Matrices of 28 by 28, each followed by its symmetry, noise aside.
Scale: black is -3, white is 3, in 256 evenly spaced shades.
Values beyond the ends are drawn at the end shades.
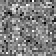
antisymmetric.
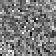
symmetric across the other diagonal.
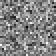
mirrored top to bottom.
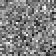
symmetric.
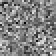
symmetric.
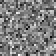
symmetric.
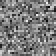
same after a half turn.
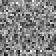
mirrored left to right.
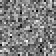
symmetric.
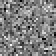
symmetric across the other diagonal.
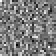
mirrored top to bottom.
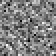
symmetric across the other diagonal.
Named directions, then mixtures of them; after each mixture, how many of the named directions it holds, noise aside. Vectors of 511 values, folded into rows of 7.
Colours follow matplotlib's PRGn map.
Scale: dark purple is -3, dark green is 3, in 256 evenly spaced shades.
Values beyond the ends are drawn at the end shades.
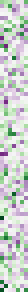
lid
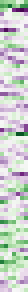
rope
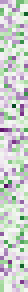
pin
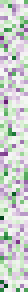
one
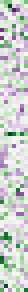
two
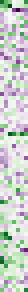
two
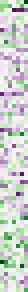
three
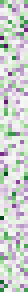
one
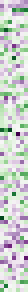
three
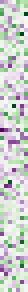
one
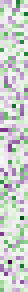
one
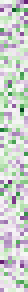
three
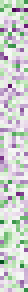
three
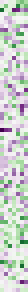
two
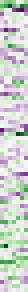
one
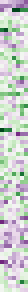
two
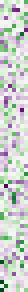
two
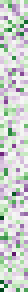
one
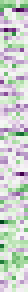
one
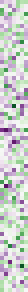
one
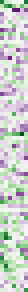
two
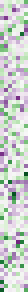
two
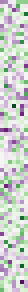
one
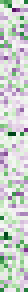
two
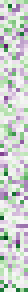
one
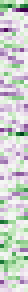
one
